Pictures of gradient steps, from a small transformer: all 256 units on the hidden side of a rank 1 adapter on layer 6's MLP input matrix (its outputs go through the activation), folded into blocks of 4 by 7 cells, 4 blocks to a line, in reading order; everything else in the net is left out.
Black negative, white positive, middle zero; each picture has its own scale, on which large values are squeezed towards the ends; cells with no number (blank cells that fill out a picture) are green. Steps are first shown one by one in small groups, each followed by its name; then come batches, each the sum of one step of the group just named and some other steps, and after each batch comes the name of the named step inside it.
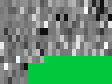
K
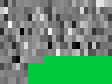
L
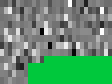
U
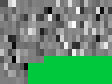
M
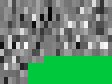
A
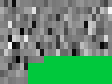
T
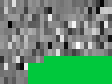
T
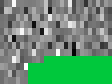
U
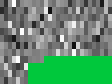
M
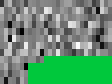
T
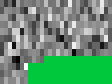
T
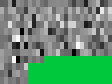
T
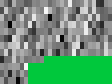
A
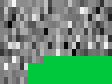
A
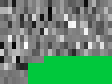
A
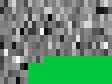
A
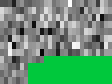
T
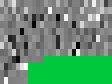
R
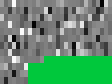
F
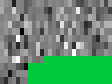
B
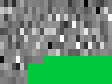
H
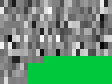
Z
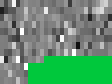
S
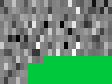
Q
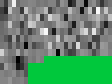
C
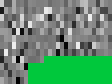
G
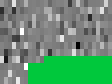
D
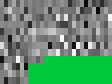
H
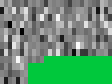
G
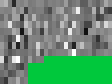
B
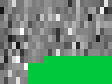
D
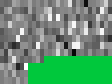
H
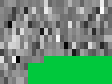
Z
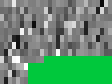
F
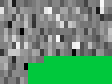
Z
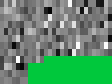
B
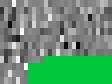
D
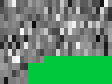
F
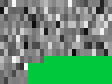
F
